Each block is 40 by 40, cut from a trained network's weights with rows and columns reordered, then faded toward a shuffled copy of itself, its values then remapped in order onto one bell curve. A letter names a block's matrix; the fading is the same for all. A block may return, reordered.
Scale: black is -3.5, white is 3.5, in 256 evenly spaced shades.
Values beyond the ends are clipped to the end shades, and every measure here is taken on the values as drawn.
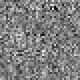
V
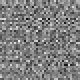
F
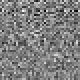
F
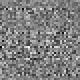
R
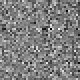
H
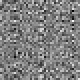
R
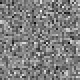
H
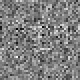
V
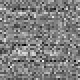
F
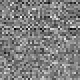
F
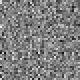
V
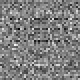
F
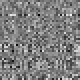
R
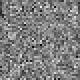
H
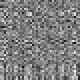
R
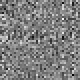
V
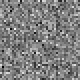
H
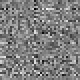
R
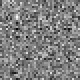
V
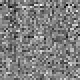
H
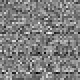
F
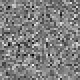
V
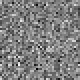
H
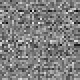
F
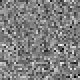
V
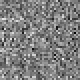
H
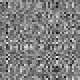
R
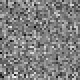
H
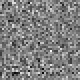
V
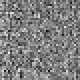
H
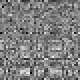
F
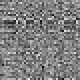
F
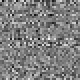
R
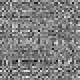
F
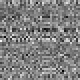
F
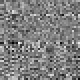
R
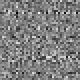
R
